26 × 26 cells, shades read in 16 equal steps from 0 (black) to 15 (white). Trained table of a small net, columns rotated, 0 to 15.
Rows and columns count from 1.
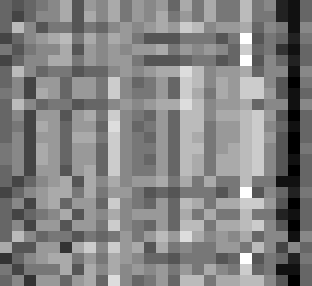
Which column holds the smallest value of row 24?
25
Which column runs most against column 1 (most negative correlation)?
21
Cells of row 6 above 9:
3
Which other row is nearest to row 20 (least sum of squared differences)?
1
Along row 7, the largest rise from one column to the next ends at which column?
26
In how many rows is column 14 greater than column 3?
22
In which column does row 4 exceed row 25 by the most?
24
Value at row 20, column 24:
2
